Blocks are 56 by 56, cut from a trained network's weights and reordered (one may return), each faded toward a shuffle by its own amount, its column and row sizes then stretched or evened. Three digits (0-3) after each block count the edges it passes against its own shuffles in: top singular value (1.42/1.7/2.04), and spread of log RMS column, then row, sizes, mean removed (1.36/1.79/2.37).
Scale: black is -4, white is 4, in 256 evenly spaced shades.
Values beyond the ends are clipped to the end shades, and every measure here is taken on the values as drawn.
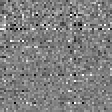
1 1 3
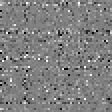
0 1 3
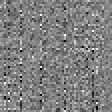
2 3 0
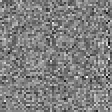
2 1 0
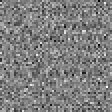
2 1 0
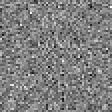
3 1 0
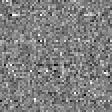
0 0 2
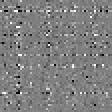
2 2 3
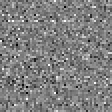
0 0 2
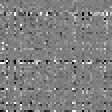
3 3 3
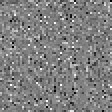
0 2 0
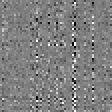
3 3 1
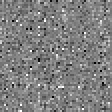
0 2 1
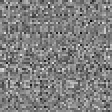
3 0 2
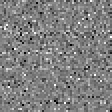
1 0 1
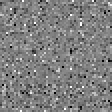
0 1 1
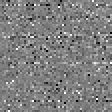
2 1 2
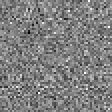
2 0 1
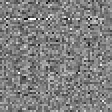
3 2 1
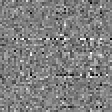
1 2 2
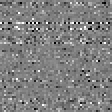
2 0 3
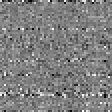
1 1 3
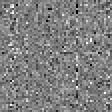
1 2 0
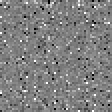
0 2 1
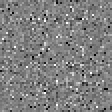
1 1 0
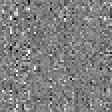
0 3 1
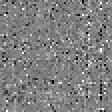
0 2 1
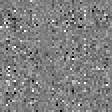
0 2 2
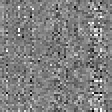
3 3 1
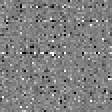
2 2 2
